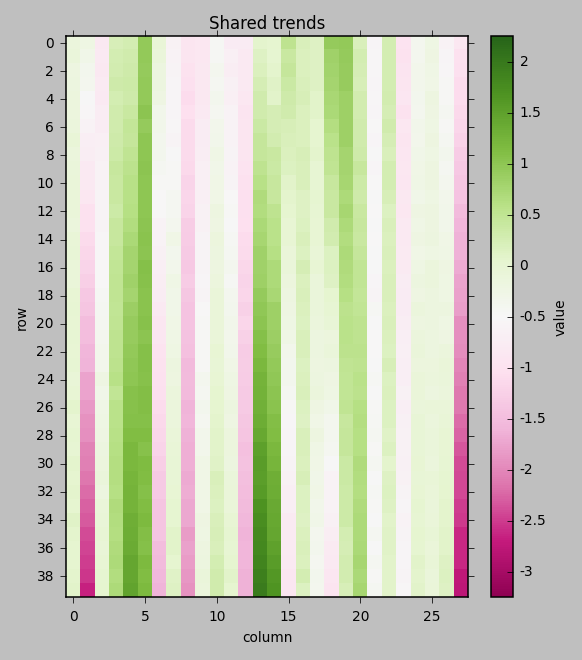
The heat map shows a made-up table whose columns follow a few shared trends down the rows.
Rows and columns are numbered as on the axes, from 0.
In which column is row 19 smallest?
27
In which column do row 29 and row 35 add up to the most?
13
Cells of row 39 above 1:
4
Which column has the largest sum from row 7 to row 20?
5
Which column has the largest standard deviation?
1
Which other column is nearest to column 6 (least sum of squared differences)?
12
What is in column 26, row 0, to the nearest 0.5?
-0.5
